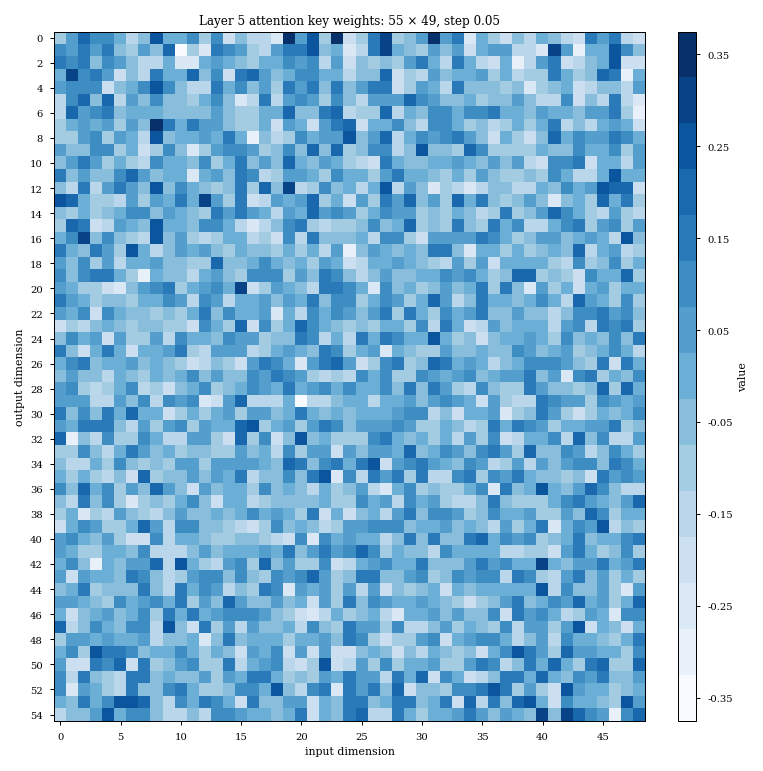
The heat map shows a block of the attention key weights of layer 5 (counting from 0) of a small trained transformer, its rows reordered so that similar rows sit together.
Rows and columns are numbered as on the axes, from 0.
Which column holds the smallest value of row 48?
12
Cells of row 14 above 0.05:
10
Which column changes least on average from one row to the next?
13
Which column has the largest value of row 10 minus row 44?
19
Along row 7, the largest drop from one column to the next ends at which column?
25
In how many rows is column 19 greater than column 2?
22
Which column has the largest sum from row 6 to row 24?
27
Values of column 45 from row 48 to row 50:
-0.05 0 0.2
